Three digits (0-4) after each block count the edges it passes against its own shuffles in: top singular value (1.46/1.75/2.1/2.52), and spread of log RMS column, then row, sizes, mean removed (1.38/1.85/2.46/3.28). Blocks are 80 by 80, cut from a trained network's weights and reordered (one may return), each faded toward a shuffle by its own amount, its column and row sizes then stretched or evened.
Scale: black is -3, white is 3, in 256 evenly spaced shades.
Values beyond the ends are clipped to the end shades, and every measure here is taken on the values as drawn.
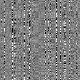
2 4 0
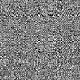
3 2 2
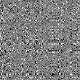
3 3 2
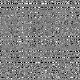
3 2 4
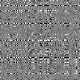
4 3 4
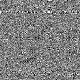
1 0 2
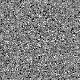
1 1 0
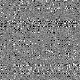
2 2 3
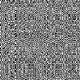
4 3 0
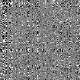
2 4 2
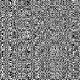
4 2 1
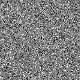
0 1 0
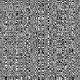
4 4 1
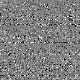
2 1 3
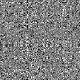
2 2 2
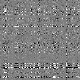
3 3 4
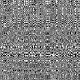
4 3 3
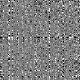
3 4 2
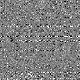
3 1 3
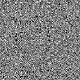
2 2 1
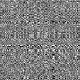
4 1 3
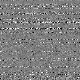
0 0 4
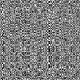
4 3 0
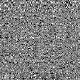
2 0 2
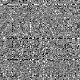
3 1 3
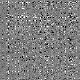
1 4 3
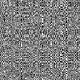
4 3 1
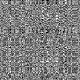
4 2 1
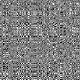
4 3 3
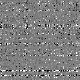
2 2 4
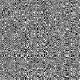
3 3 1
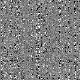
0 4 1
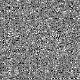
1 1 3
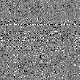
2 2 3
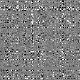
1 3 4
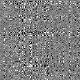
2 4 3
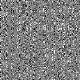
2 4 0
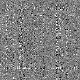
0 3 1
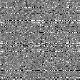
3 1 3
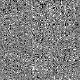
1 3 2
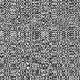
4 0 2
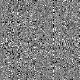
1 3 1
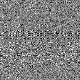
2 0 3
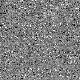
0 0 2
